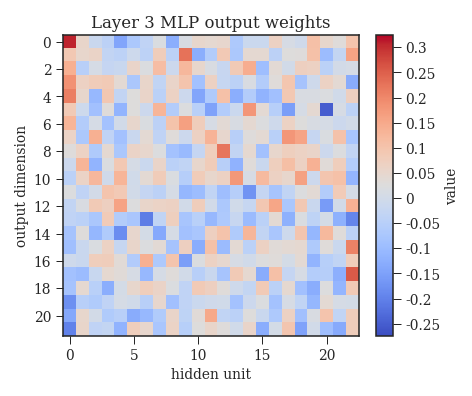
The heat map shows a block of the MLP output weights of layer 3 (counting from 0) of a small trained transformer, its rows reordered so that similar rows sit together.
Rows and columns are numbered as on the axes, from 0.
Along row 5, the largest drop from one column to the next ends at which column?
20
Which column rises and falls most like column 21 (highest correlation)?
18
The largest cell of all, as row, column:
0, 0
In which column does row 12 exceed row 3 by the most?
22
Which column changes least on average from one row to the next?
19
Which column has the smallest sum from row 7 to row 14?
9
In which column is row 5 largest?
14
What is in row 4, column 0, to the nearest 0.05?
0.2
